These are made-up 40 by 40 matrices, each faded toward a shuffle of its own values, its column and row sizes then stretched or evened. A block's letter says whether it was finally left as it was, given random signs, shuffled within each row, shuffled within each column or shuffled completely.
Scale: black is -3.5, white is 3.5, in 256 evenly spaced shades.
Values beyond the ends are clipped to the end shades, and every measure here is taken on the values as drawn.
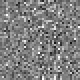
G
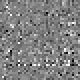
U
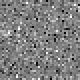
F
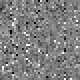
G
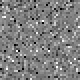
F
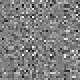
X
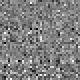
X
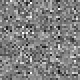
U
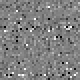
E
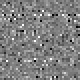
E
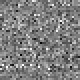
E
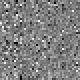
G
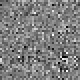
U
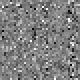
G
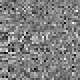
X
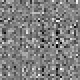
X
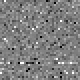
E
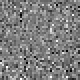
U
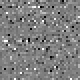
E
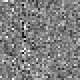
G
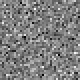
F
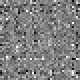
X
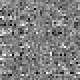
X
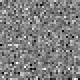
E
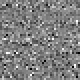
E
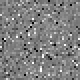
F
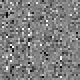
G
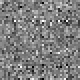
U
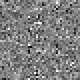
G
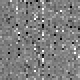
G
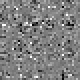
X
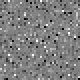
F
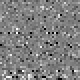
E
